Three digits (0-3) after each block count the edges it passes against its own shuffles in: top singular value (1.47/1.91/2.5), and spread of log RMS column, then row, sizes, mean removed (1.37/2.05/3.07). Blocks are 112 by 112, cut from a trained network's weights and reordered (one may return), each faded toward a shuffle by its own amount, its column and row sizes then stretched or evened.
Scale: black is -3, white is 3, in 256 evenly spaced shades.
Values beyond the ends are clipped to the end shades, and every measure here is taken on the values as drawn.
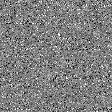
0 0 2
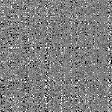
2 3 2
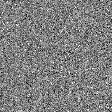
0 1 0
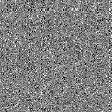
2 2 0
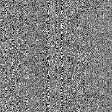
1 3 0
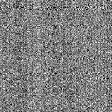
2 0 2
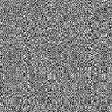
3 2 0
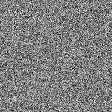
1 0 1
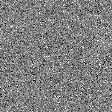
0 1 1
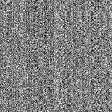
2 1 0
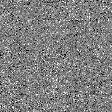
1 1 1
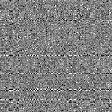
3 1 2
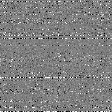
2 1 3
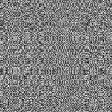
3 1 0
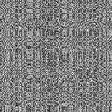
3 1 0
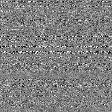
0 0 3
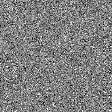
0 2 0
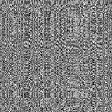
3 2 0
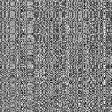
3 2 1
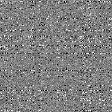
1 2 3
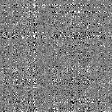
0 3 3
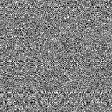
3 0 2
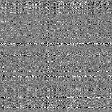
2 1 3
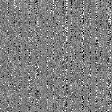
2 3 0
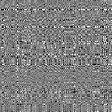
3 2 3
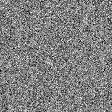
0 0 0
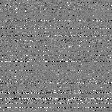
1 1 3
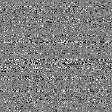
1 1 3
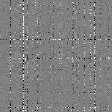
2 3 2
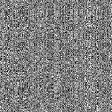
2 2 0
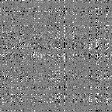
1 3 3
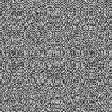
3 0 1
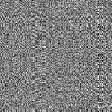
3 2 1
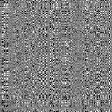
3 3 2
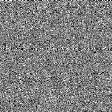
1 0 2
